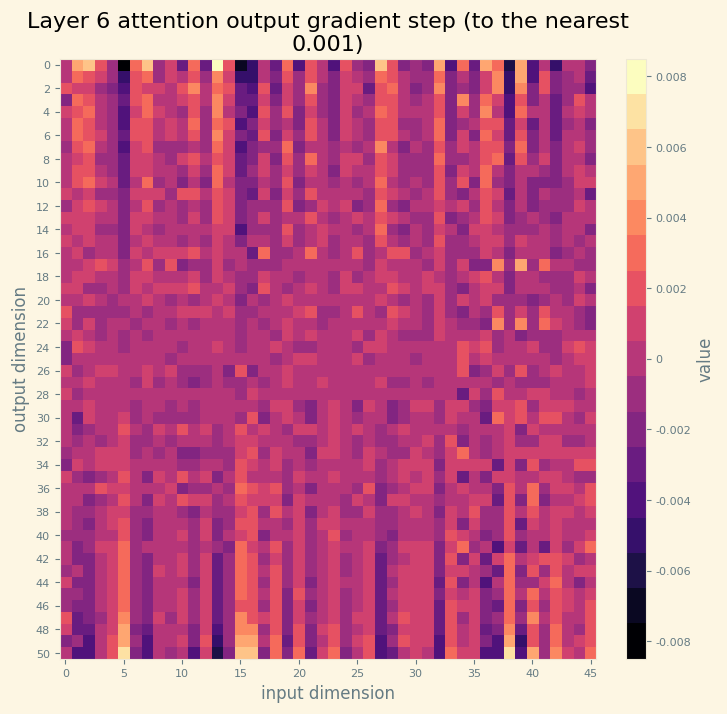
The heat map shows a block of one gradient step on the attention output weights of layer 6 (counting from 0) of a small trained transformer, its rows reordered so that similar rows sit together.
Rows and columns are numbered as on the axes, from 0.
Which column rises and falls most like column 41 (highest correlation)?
37
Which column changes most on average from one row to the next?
34
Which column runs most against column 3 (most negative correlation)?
10
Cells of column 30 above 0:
15
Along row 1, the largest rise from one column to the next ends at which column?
39
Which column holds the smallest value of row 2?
38
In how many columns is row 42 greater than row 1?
20
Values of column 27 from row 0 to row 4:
0.006 0.003 0.002 0.002 0.003
